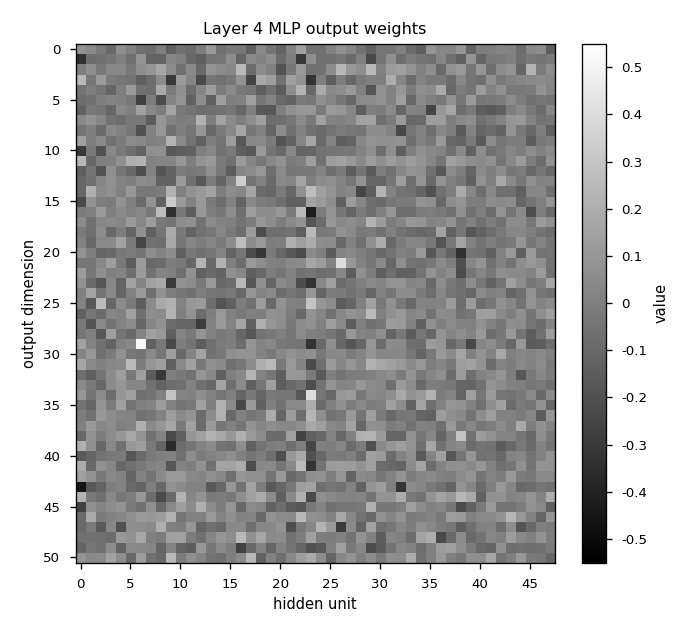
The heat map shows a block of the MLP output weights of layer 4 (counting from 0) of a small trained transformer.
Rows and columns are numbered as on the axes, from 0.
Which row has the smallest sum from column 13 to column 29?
20
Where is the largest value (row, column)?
29, 6
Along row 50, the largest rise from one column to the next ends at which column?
9
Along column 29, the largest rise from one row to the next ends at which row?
2
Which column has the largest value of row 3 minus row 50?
18
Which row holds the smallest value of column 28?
14
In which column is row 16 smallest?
23
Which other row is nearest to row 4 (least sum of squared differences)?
0
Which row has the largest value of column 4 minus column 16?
35
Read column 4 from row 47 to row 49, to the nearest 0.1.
-0.2 0.1 -0.1
